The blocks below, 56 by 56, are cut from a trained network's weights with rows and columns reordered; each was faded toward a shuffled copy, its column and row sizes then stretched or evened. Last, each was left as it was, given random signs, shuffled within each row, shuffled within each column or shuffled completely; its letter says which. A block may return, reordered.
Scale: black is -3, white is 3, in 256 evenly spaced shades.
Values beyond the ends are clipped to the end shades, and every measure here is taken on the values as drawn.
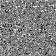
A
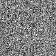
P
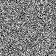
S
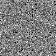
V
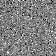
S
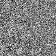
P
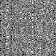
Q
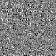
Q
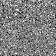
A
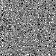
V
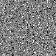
P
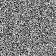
S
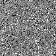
P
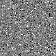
P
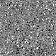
Q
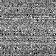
Q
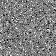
S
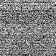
Q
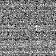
Q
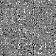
Q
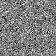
S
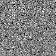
V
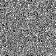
V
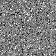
A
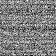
A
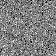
P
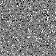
V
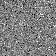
S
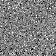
A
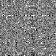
Q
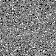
A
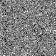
P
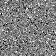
S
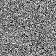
S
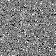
A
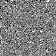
V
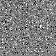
V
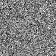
S
